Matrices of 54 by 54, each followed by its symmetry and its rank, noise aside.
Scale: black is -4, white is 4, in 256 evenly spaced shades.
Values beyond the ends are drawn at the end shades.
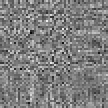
no symmetry, rank five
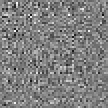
antisymmetric, rank six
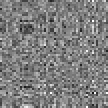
no symmetry, rank five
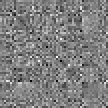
symmetric, rank five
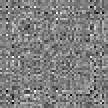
symmetric, rank five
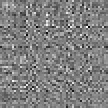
no symmetry, rank seven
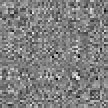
symmetric, rank seven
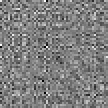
symmetric, rank five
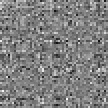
no symmetry, rank seven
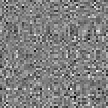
no symmetry, rank seven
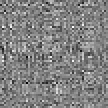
no symmetry, rank six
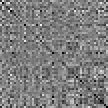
symmetric, rank five
